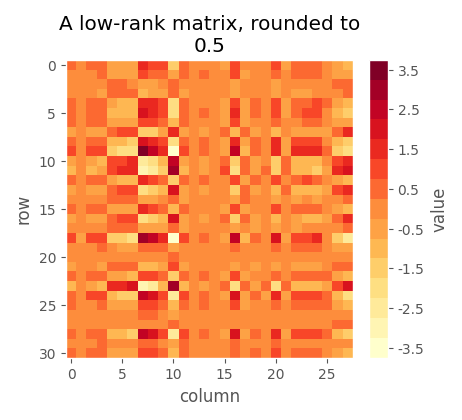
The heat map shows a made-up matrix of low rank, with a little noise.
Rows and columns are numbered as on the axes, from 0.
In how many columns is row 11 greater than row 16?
9
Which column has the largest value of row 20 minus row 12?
10
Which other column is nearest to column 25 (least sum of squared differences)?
13
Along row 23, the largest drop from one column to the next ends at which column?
7
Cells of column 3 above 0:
17
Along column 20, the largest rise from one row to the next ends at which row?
24
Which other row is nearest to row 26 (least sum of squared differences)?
29
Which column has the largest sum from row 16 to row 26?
16
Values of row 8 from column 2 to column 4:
0.5 0.5 -1
